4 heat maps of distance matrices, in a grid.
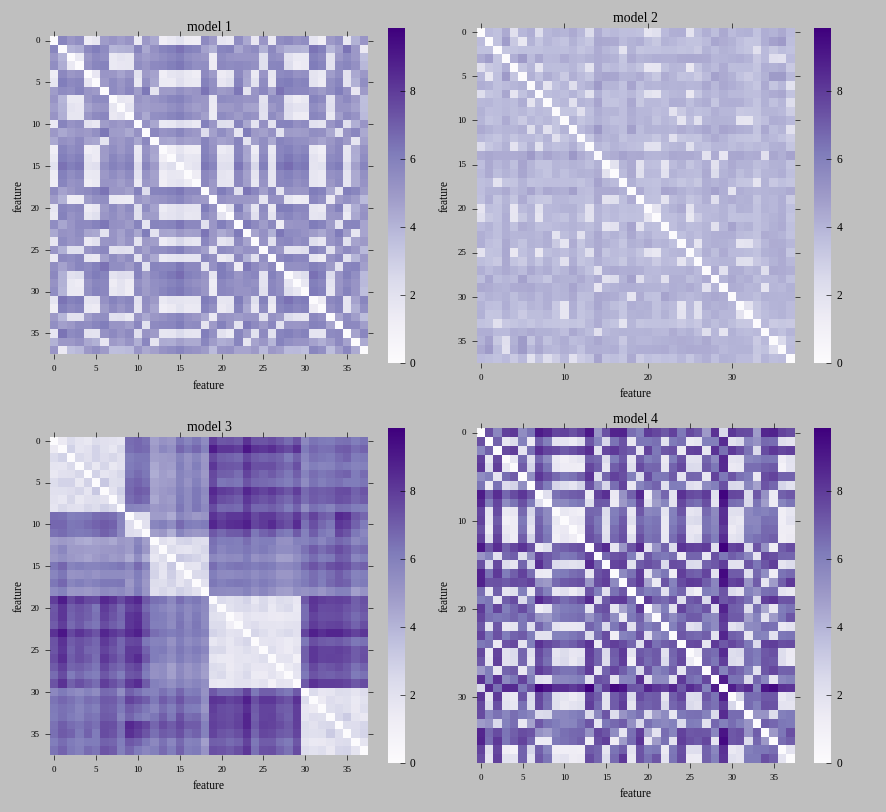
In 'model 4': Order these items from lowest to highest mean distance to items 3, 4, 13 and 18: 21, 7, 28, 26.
26, 28, 7, 21
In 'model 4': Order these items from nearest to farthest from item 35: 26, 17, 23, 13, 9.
13, 23, 17, 9, 26
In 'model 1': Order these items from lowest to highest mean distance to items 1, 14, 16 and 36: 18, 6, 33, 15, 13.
13, 15, 6, 33, 18
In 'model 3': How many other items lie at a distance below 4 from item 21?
10
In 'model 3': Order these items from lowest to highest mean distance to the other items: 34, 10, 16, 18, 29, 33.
18, 16, 29, 33, 34, 10
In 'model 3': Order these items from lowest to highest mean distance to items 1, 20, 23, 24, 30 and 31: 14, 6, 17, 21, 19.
21, 19, 14, 17, 6
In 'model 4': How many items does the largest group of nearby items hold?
17
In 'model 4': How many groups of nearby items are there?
5
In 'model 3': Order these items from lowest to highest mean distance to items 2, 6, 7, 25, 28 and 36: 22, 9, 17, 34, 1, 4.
4, 1, 22, 17, 34, 9
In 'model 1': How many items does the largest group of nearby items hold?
16
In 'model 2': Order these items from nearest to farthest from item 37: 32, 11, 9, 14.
11, 9, 32, 14
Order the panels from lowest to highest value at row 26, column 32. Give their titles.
model 1, model 2, model 4, model 3
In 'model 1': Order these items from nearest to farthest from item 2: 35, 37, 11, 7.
7, 37, 11, 35
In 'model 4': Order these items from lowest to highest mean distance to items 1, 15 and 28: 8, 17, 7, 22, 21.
22, 8, 7, 21, 17
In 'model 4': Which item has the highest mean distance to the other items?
29
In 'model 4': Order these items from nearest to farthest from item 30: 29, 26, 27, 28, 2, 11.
11, 26, 28, 27, 2, 29
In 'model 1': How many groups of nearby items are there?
5
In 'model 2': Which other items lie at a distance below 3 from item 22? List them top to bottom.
15, 16, 19, 28
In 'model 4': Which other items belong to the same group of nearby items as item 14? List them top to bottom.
2, 5, 19, 24, 27, 33
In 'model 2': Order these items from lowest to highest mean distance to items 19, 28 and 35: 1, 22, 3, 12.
22, 3, 12, 1
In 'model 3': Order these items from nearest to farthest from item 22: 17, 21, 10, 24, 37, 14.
21, 24, 14, 17, 37, 10
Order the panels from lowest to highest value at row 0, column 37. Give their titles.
model 2, model 1, model 3, model 4
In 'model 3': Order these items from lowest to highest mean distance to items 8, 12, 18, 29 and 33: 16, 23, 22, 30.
16, 30, 22, 23
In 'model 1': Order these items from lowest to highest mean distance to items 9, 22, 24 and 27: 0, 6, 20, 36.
0, 20, 36, 6
